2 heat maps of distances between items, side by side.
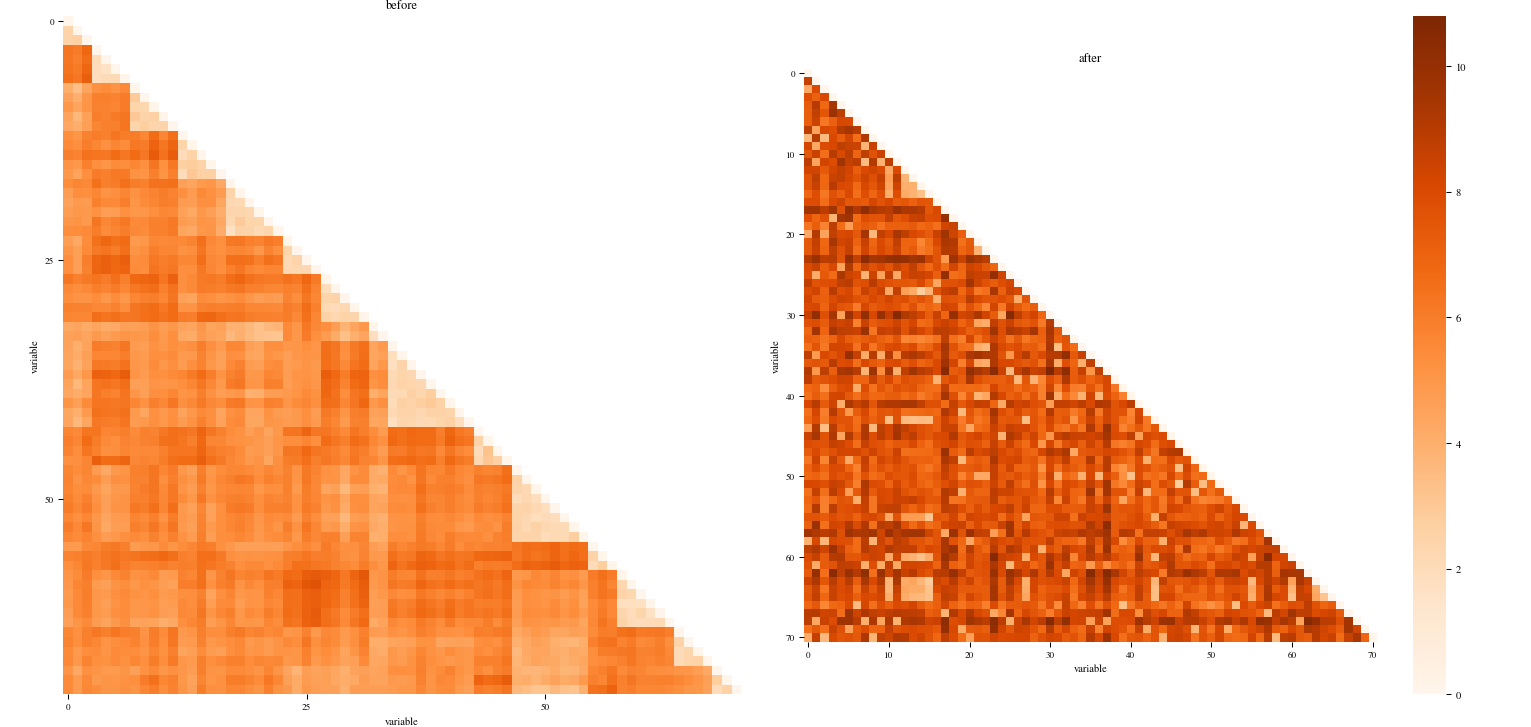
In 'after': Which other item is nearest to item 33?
47
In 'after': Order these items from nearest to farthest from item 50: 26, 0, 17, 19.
19, 0, 26, 17
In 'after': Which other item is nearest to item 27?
14
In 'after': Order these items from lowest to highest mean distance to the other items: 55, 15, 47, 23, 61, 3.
15, 55, 61, 47, 3, 23
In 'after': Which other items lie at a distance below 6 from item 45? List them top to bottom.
4, 24, 30, 41
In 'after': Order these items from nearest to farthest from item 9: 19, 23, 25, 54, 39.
25, 19, 39, 54, 23
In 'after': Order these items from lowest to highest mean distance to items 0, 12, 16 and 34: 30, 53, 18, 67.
53, 18, 67, 30
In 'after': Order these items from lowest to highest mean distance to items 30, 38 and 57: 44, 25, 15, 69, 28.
28, 15, 44, 69, 25
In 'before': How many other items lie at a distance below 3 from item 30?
4
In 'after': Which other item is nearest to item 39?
66
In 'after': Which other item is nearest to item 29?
59
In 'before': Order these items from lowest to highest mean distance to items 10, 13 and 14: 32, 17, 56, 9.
32, 17, 9, 56
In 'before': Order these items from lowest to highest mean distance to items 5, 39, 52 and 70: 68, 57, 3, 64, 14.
68, 3, 64, 14, 57
